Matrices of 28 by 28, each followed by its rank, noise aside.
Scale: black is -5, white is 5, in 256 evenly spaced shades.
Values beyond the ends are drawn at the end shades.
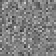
seven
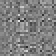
four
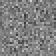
seven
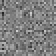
five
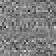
six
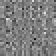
three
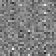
five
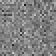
seven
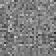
six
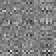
three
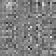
four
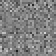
six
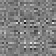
three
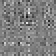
four
